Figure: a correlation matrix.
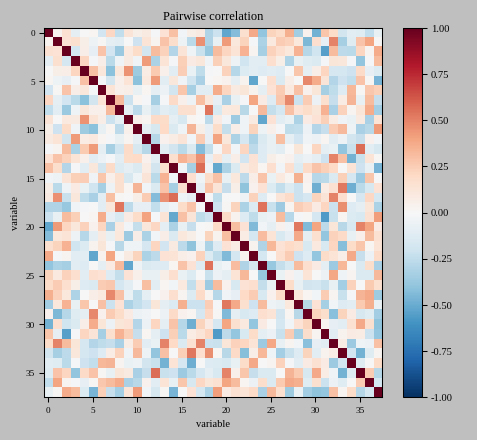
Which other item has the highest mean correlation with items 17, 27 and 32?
1
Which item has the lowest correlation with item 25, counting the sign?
24
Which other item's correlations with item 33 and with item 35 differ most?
12
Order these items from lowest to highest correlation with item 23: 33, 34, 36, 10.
36, 33, 10, 34
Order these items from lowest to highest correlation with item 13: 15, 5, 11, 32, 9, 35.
35, 5, 11, 9, 15, 32
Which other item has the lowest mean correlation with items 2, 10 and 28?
31
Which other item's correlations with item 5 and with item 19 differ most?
37
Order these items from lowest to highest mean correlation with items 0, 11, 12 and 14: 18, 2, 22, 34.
18, 34, 2, 22
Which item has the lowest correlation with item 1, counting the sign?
29
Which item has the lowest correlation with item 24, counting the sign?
9
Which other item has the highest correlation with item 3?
11
